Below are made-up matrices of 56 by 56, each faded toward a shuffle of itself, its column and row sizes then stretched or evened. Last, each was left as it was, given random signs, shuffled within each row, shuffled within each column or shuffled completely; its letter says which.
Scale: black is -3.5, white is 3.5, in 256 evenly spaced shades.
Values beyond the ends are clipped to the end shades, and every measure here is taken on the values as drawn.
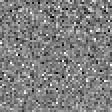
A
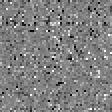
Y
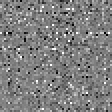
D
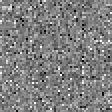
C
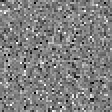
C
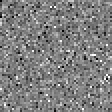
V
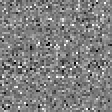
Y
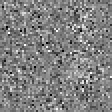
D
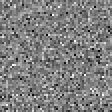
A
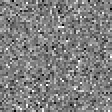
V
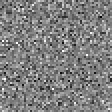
A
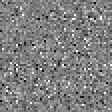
D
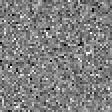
V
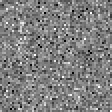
V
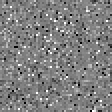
V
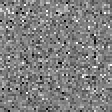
D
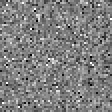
A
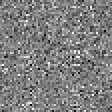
Y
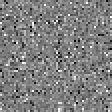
Y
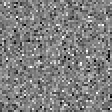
C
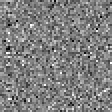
Y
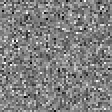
C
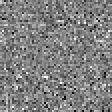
D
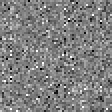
C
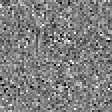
D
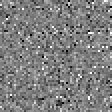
D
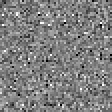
A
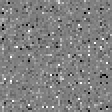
D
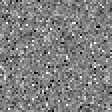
V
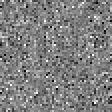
Y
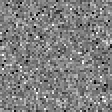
V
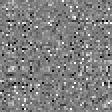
Y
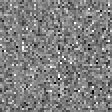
C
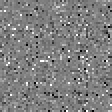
D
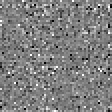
D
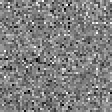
D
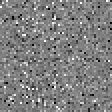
D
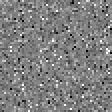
C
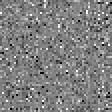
D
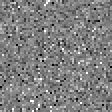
V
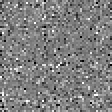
D
